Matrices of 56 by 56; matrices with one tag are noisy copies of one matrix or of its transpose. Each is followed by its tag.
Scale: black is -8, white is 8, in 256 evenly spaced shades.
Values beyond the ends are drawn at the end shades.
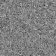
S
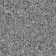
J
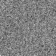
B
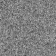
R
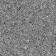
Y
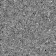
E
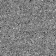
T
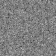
J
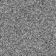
B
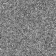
B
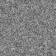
E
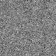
T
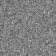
E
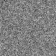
R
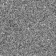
B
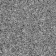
T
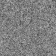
Y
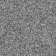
B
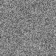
B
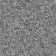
S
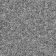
S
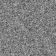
S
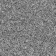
Y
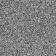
R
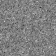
T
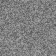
R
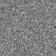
E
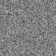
J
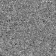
Y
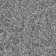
T
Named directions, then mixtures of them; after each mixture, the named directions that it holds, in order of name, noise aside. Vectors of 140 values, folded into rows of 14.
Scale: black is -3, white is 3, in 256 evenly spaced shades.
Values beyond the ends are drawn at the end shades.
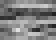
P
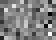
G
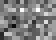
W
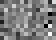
G.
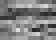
P.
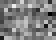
G, P.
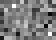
G.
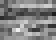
P.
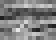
P.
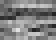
P.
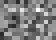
W.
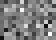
G, W.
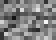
P, W.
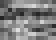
P.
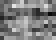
G, P.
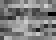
G, P.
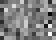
G.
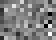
G.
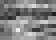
P.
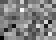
G, W.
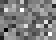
G, W.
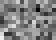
W.
